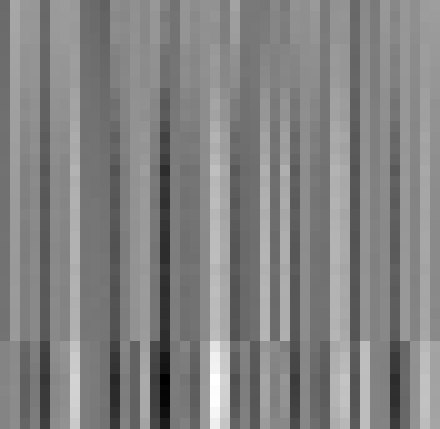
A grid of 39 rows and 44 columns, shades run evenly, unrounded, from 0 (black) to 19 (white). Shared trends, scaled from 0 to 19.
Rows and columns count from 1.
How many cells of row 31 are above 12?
8
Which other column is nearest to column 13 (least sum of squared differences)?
38
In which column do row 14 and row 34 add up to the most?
22
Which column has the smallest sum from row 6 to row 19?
17
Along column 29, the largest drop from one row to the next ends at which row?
32
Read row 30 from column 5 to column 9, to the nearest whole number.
7 10 10 13 9
